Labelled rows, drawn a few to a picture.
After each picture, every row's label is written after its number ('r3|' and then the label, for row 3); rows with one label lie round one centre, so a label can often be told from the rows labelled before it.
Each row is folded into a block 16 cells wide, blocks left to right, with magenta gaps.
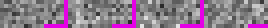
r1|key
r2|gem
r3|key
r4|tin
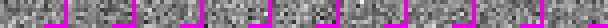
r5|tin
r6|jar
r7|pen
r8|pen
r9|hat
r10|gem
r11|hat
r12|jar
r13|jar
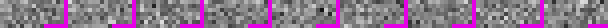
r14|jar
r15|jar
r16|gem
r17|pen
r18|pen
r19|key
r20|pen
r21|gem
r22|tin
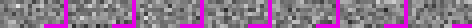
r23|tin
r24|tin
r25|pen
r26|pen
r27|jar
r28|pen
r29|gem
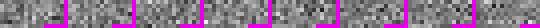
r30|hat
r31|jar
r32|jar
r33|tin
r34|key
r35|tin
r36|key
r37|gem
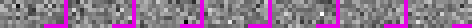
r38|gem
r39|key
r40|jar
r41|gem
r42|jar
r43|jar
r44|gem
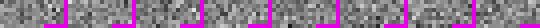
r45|hat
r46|jar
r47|tin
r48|key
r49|tin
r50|tin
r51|jar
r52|pen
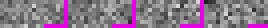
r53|hat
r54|hat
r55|tin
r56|key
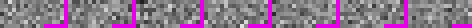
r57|gem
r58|hat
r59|key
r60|gem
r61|gem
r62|pen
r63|tin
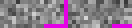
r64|tin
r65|jar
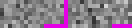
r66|gem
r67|pen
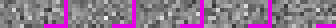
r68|pen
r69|gem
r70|tin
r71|pen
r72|key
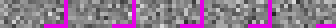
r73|jar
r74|tin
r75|jar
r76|pen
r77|gem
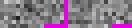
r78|gem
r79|hat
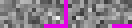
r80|jar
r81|key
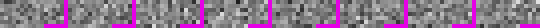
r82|hat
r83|hat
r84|jar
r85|tin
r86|tin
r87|hat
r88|tin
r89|tin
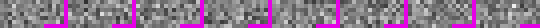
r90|pen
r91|tin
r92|tin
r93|hat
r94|jar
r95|key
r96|gem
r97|tin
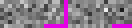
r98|pen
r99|hat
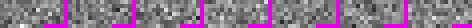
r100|hat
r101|pen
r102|pen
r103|key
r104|hat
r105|gem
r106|key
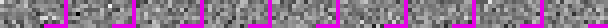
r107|jar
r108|pen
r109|key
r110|tin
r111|jar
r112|jar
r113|key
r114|key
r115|key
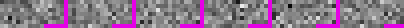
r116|hat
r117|hat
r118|key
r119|tin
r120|gem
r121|hat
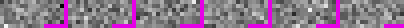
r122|key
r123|pen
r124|pen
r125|jar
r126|hat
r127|key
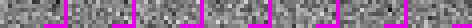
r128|jar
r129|jar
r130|gem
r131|tin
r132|jar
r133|key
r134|key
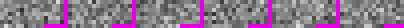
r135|pen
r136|gem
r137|key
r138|pen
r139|hat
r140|jar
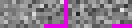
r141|tin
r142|pen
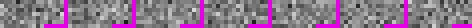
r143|tin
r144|hat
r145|tin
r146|jar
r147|gem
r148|gem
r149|jar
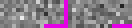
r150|tin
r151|gem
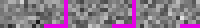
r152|gem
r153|hat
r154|tin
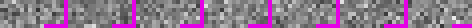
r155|key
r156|hat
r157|key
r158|pen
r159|jar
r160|jar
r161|hat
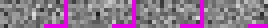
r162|tin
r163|tin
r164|key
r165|hat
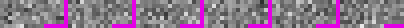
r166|pen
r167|key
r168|jar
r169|jar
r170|jar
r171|hat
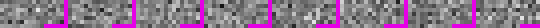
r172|hat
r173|gem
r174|tin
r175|gem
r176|gem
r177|jar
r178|hat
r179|tin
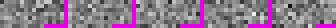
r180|tin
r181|tin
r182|jar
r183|key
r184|gem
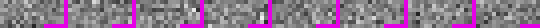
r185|jar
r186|jar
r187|tin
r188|key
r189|key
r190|key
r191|pen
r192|pen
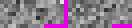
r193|tin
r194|tin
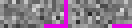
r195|tin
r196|pen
